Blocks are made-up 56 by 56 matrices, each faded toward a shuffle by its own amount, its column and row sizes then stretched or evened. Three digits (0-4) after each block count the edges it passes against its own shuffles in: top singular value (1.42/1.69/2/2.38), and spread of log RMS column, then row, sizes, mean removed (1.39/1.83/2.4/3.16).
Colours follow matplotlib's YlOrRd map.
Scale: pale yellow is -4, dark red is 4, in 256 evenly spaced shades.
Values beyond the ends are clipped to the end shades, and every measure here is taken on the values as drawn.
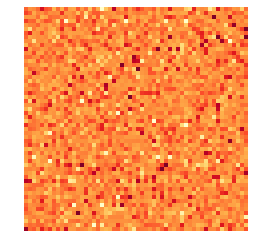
0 0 0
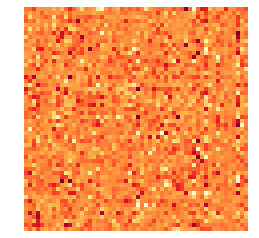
1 2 0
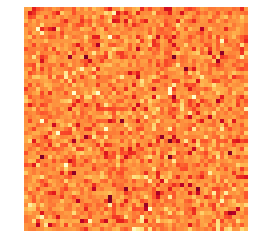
0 0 0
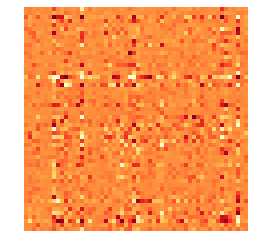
3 3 3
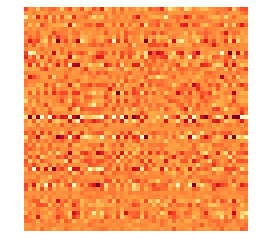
4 0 4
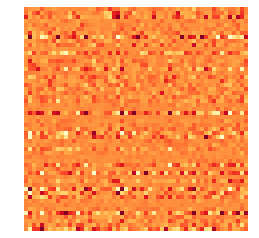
3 1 4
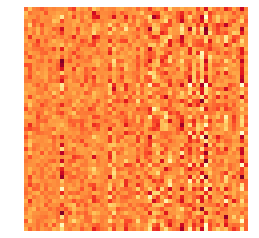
4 4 0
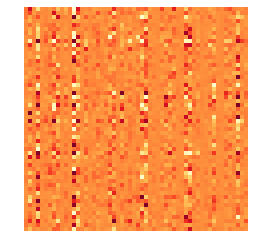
3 4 1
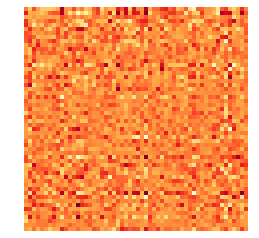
3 2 3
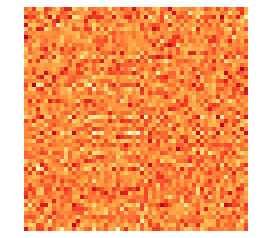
3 0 2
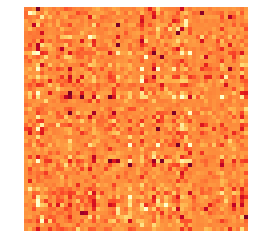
2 3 2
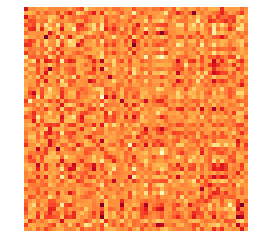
4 3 1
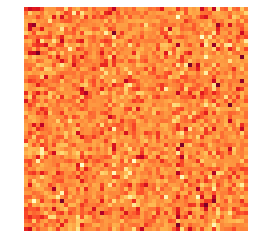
1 2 0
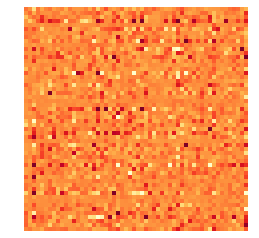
0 2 3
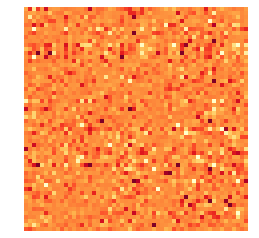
1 1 1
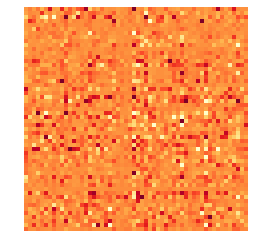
1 2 3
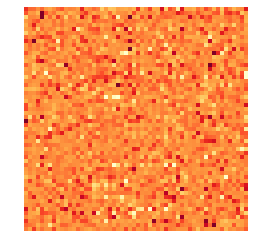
0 1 1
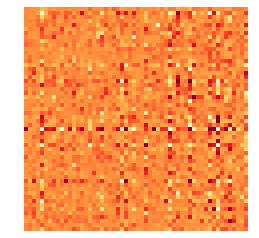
3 3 2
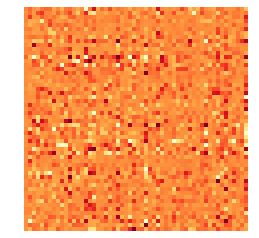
2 3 2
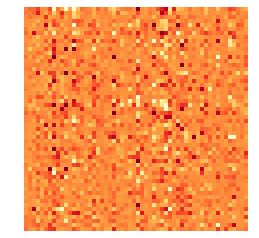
2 3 1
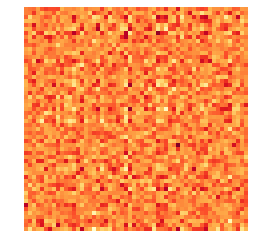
4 2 2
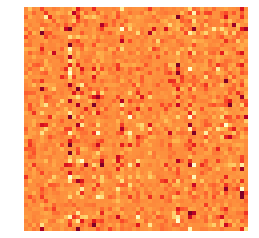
0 3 1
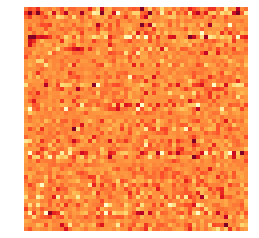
0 0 3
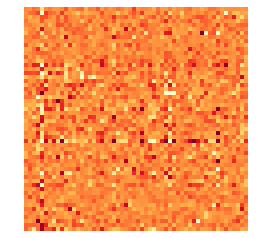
2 2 2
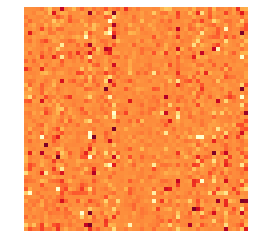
0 3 1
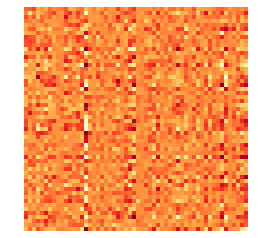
4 4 2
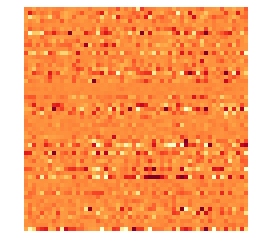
0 0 4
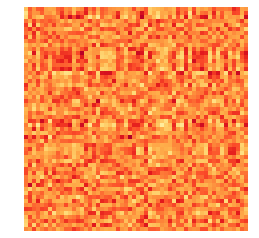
4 0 3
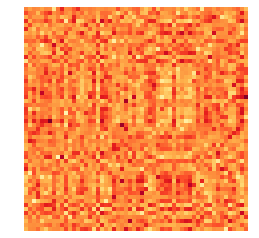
4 1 2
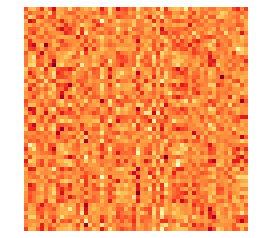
4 3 0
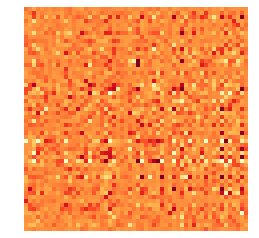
3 3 3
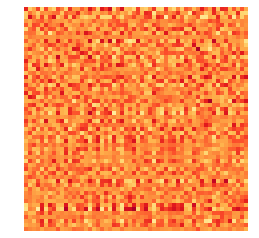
4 0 4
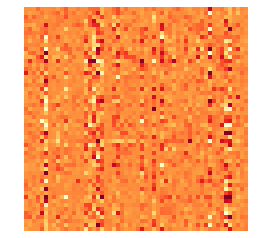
2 4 1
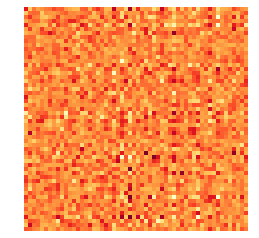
3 2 2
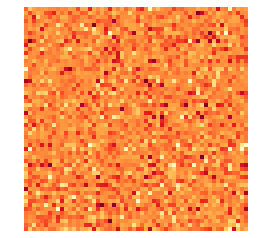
0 0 1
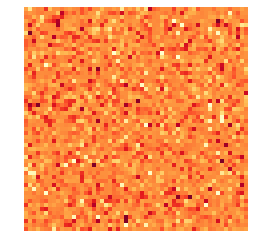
0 1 0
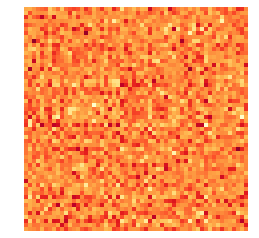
3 1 1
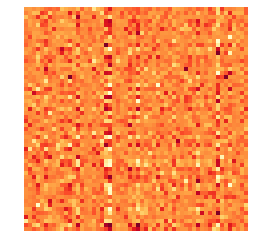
4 3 0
